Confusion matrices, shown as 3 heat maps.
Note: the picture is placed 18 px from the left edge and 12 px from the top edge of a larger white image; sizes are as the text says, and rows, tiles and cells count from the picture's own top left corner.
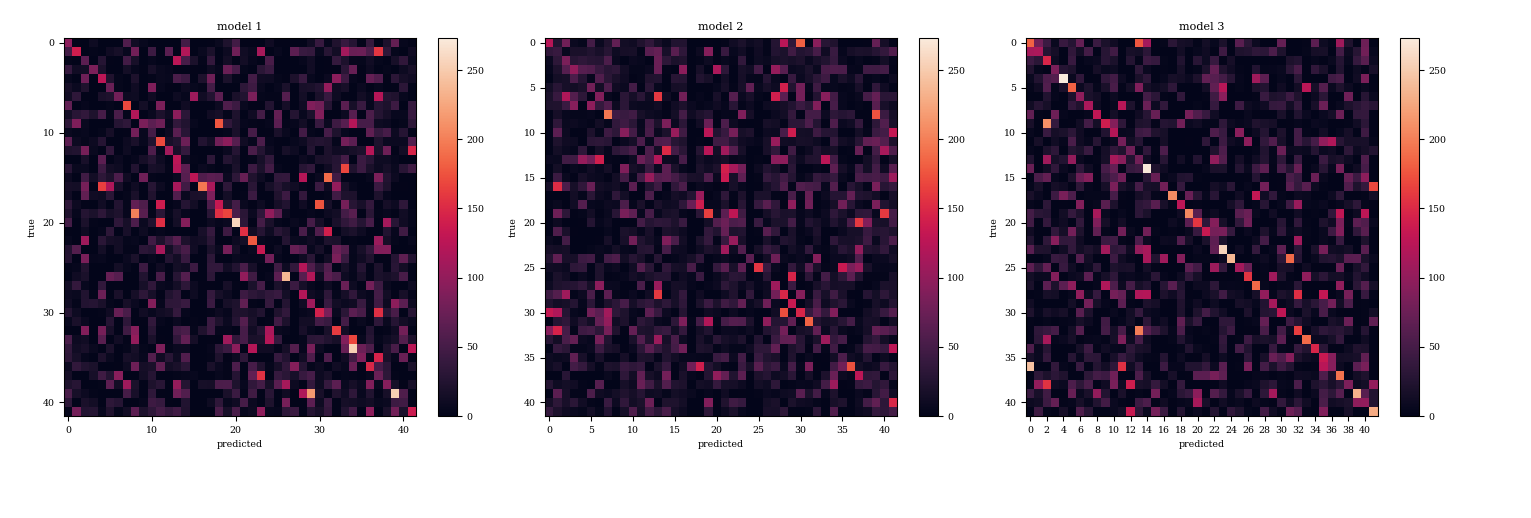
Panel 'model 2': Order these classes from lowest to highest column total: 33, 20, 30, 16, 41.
20, 33, 30, 16, 41
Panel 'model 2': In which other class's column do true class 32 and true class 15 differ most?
21
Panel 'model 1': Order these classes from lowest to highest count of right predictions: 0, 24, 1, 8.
24, 0, 8, 1
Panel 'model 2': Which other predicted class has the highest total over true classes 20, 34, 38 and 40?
41
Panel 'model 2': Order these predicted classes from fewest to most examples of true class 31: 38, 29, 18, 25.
25, 38, 18, 29
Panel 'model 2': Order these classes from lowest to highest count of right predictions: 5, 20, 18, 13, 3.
20, 5, 3, 13, 18
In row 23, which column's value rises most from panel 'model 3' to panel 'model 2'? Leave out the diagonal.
21
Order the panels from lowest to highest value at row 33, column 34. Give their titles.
model 3, model 2, model 1
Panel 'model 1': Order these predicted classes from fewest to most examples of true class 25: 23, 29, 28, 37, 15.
23, 37, 15, 29, 28
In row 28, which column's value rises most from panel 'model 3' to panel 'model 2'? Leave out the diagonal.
2
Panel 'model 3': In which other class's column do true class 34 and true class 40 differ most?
20
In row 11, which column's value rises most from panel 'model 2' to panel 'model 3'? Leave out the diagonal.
36
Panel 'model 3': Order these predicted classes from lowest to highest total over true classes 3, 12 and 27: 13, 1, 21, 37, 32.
1, 21, 13, 32, 37
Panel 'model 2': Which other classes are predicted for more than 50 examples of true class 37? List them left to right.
11, 14, 20, 21, 23, 34
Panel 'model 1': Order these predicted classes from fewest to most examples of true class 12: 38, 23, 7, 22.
7, 23, 22, 38
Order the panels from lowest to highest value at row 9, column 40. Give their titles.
model 1, model 3, model 2
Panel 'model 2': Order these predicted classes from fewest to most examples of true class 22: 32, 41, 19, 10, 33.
33, 32, 19, 41, 10
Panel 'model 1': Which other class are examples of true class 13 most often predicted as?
4
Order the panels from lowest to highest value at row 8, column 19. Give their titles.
model 1, model 2, model 3
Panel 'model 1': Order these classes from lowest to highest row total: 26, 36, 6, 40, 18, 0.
0, 40, 6, 36, 18, 26
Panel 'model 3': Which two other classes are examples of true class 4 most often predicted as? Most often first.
27, 40
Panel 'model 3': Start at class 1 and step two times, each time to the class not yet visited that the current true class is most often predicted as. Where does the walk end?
13
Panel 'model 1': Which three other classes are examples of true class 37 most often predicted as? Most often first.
23, 6, 22
